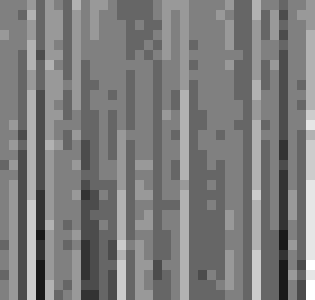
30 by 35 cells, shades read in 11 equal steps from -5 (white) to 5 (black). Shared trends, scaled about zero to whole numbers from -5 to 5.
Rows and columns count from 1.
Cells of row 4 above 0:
9
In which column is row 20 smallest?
35
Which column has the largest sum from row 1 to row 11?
32
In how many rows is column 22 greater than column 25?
11
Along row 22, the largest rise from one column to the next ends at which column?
5
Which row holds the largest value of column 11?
30
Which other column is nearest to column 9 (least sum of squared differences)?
26
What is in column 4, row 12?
-2
